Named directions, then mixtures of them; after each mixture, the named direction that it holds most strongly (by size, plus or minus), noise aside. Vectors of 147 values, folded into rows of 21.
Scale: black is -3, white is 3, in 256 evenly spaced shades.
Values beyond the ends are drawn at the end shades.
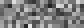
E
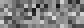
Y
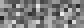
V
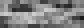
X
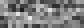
X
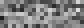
X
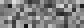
E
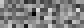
V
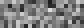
E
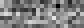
Y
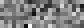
E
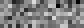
E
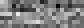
X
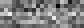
Y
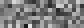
E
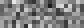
E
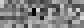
V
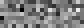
V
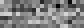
Y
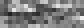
X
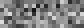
Y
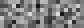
V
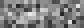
V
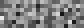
V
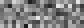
E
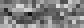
X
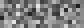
V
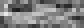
X
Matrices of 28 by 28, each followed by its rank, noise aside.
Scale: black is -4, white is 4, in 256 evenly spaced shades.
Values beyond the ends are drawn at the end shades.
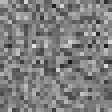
eight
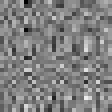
four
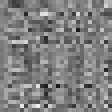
four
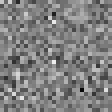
eight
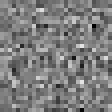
six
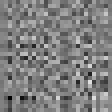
three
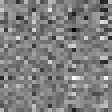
three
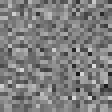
six
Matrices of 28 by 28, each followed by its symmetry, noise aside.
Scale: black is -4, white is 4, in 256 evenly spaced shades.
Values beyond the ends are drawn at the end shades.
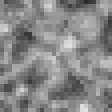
symmetric across the other diagonal.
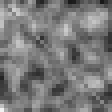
no symmetry.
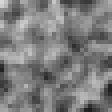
symmetric.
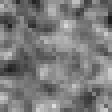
no symmetry.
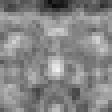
mirrored left to right.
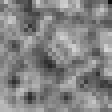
symmetric across the other diagonal.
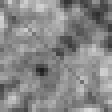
symmetric across the other diagonal.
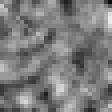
no symmetry.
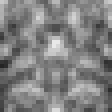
mirrored left to right.
